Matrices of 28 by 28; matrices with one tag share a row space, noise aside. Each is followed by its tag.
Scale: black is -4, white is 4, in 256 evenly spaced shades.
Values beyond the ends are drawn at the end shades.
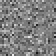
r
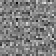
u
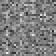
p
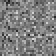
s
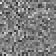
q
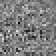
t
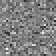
p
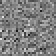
t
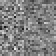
q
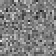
r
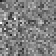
q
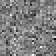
p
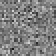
r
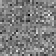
u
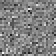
r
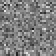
t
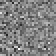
q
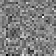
s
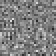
r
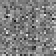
p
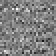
u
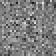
s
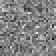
r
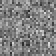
u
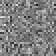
r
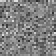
r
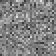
u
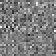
r
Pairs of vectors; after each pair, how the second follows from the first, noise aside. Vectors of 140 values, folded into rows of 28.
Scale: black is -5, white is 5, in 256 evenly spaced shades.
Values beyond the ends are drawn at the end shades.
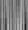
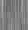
reversed, negated, shrunk.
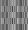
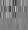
reversed, negated, partly zeroed.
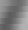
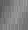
reversed, negated, shrunk.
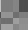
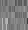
reversed, negated, partly zeroed.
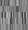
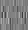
partly zeroed.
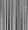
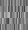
shuffled.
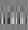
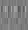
reversed, shrunk.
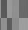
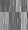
reversed, negated.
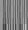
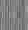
wrapped around, negated, shrunk.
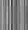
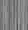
wrapped around, negated, shrunk.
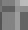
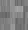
wrapped around, shrunk.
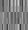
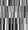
reversed, negated, scaled up.
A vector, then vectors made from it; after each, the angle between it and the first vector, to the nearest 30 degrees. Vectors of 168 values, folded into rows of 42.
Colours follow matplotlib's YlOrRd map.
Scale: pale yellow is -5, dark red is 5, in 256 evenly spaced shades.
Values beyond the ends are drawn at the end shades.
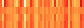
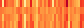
30 degrees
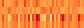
120 degrees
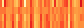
30 degrees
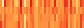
30 degrees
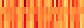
150 degrees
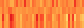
120 degrees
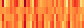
150 degrees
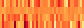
120 degrees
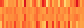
120 degrees
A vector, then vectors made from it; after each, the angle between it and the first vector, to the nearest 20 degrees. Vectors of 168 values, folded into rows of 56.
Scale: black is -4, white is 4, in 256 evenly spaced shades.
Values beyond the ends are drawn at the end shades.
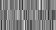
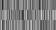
140 degrees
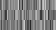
40 degrees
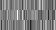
40 degrees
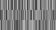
80 degrees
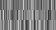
80 degrees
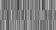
120 degrees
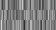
140 degrees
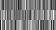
120 degrees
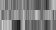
80 degrees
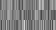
40 degrees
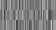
60 degrees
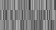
100 degrees
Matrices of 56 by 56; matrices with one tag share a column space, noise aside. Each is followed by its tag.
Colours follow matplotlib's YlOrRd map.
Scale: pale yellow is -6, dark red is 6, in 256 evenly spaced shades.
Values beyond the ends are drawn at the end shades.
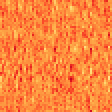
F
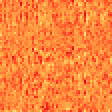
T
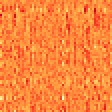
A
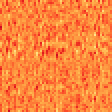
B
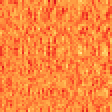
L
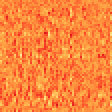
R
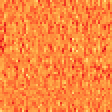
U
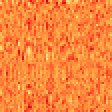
B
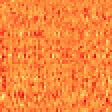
R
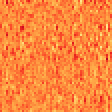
B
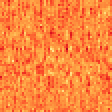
F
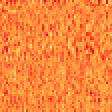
B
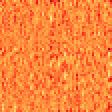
T
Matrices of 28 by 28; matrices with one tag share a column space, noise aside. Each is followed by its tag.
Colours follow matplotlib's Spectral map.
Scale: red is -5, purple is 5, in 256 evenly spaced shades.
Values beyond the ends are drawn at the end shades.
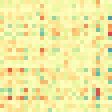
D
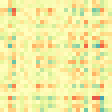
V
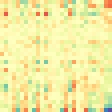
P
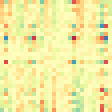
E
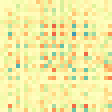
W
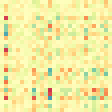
D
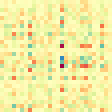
W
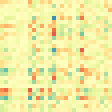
D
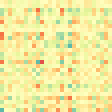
V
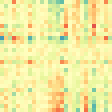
E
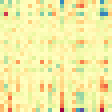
P
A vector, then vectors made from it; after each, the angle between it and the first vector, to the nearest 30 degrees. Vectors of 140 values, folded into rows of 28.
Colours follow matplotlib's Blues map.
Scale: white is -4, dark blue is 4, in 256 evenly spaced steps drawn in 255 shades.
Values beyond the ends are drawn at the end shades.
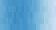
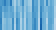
90 degrees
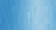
60 degrees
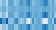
90 degrees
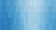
90 degrees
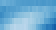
120 degrees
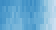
30 degrees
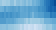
120 degrees
